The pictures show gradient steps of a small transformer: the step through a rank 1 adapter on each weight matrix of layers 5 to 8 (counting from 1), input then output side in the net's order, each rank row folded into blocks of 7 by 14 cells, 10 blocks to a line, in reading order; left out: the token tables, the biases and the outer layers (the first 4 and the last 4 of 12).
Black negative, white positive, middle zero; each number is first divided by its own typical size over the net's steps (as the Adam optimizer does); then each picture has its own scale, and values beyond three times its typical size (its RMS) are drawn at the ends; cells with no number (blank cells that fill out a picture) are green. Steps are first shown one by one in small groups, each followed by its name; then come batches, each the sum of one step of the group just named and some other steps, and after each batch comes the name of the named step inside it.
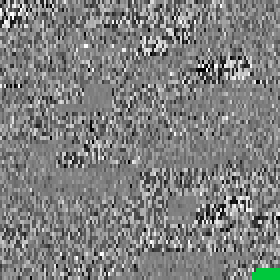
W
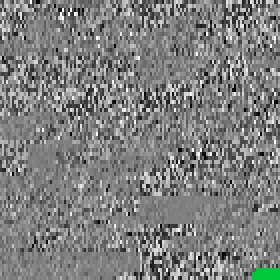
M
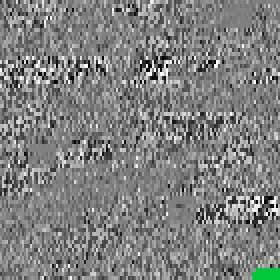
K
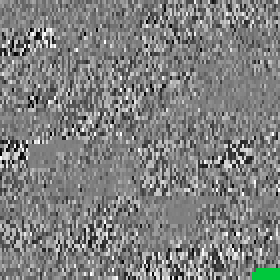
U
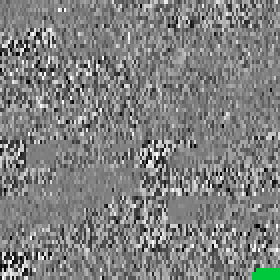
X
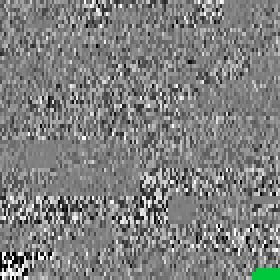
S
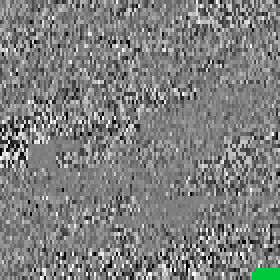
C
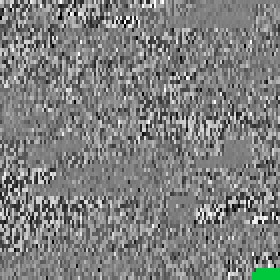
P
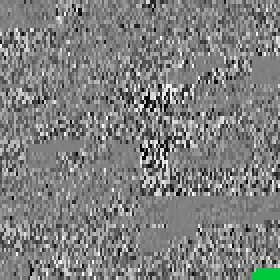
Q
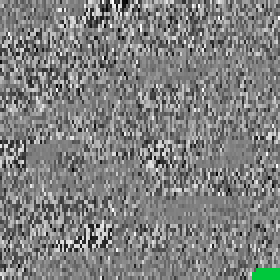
X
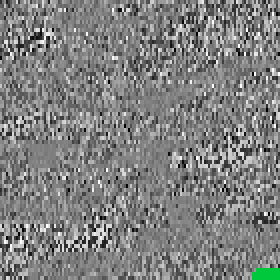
K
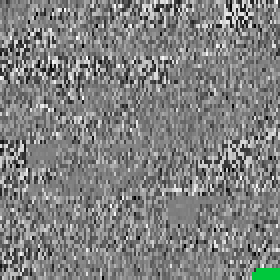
X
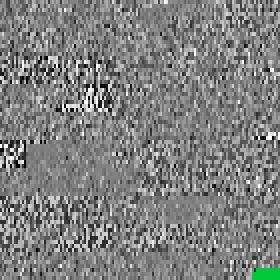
X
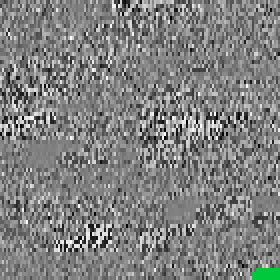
W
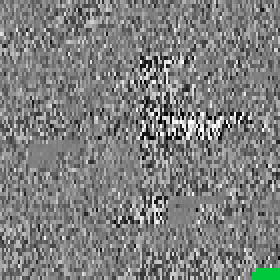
Q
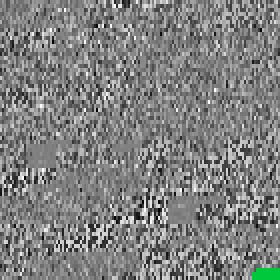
X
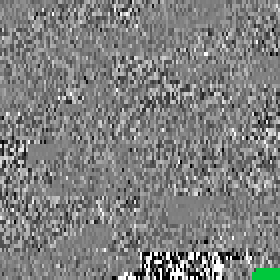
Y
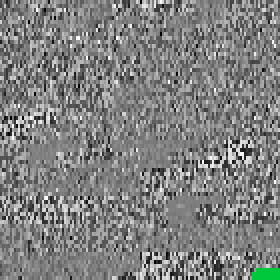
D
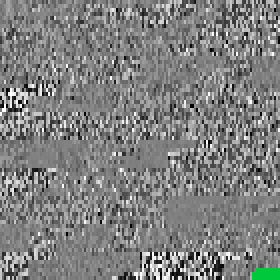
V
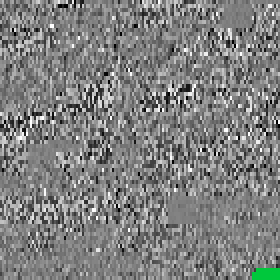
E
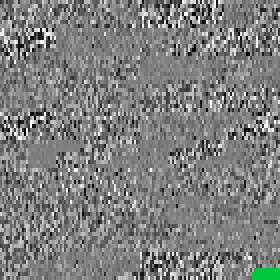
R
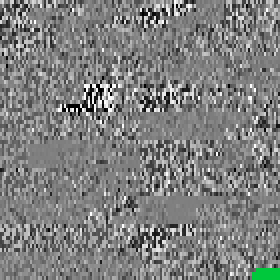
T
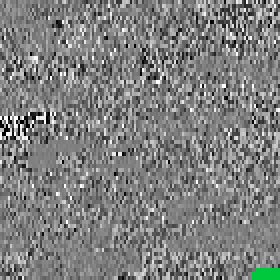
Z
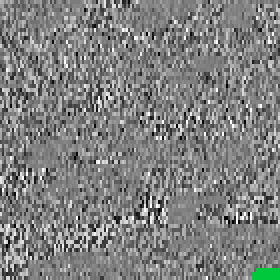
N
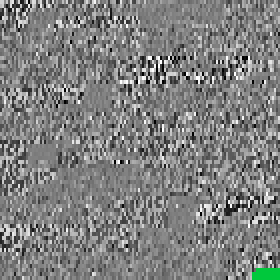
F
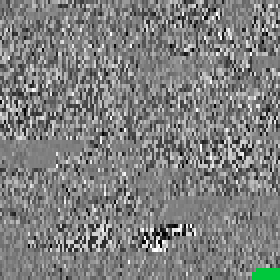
E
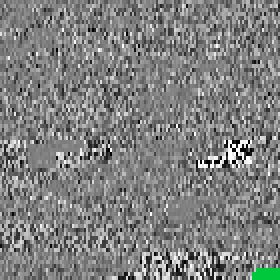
D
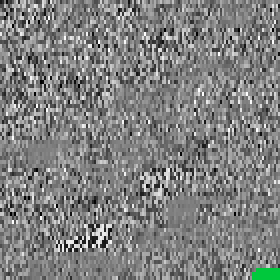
D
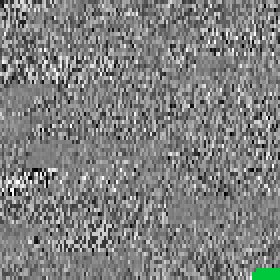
V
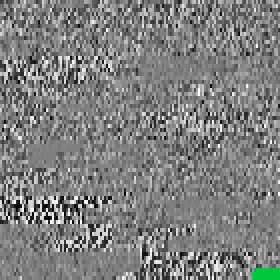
R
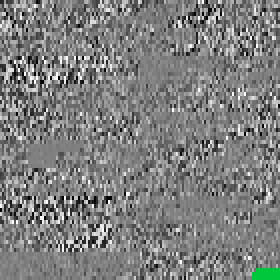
R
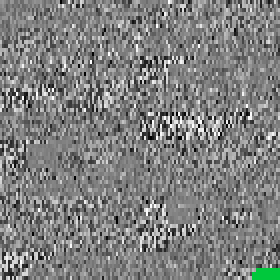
N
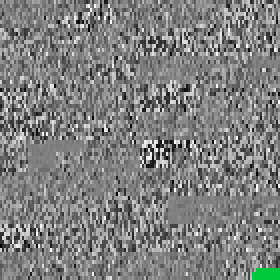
E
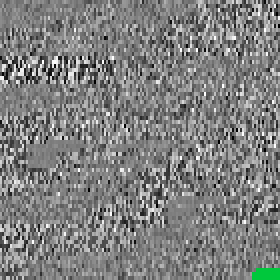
Z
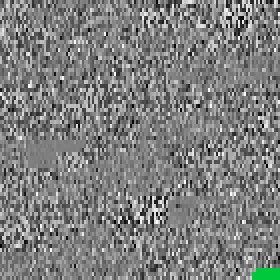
R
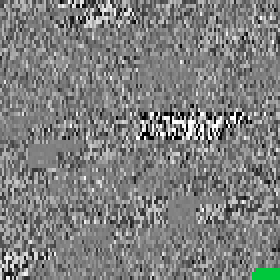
V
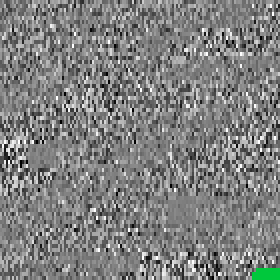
E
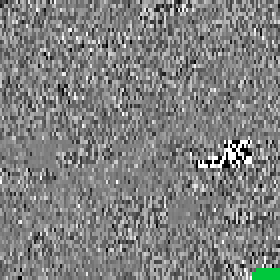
D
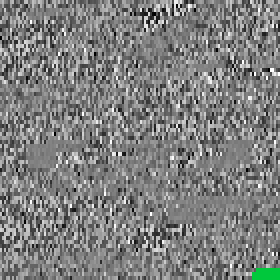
T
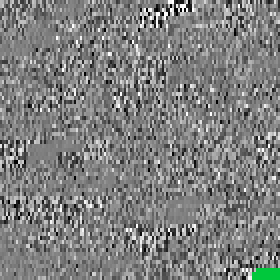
F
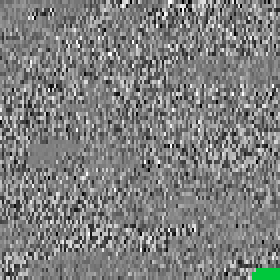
Z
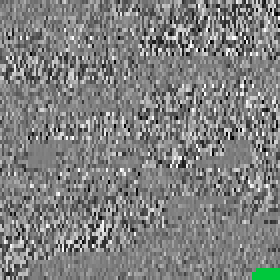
Z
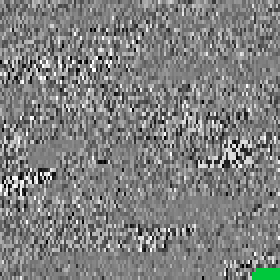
E
